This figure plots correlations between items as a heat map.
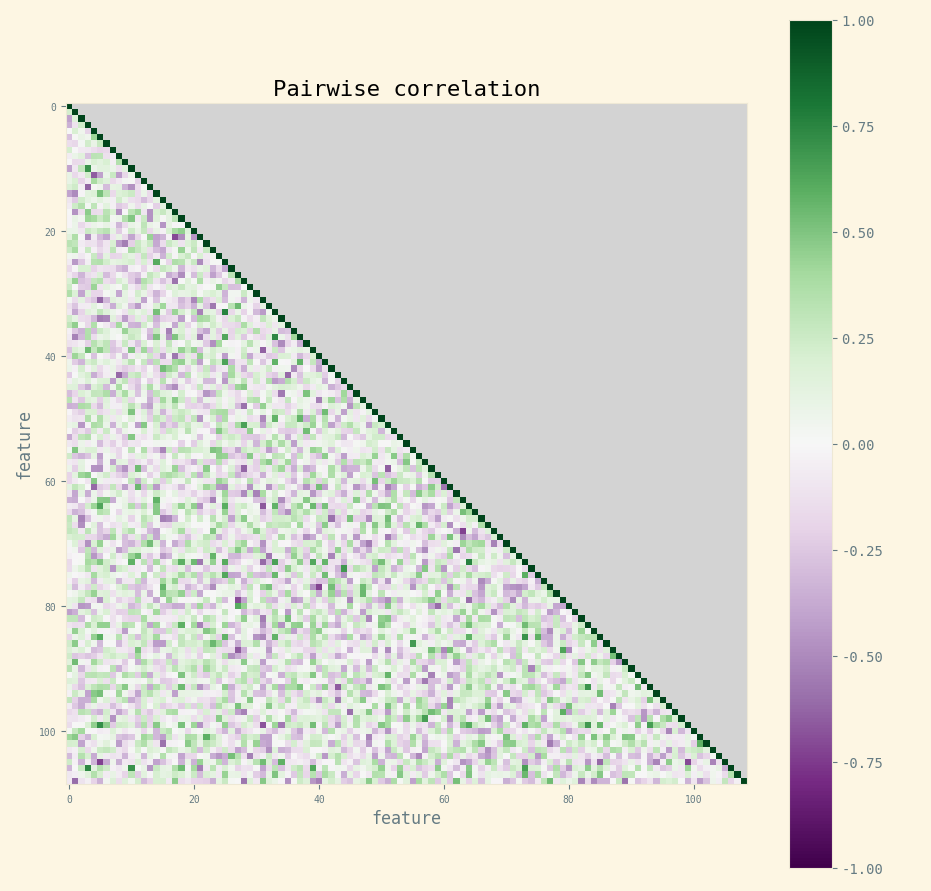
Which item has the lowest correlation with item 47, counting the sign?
40
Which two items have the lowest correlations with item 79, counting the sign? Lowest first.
27, 64
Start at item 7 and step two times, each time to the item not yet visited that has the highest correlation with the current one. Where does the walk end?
61
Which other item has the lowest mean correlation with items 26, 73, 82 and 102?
31
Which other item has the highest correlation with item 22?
101
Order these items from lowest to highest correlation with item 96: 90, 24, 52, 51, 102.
90, 102, 52, 24, 51
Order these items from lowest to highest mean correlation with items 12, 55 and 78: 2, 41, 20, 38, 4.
2, 38, 41, 20, 4
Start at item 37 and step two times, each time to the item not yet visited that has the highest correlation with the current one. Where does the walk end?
25
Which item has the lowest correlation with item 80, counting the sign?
59
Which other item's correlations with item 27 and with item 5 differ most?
105
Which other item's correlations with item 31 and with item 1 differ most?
108
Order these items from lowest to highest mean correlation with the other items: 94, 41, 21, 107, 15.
21, 15, 94, 107, 41
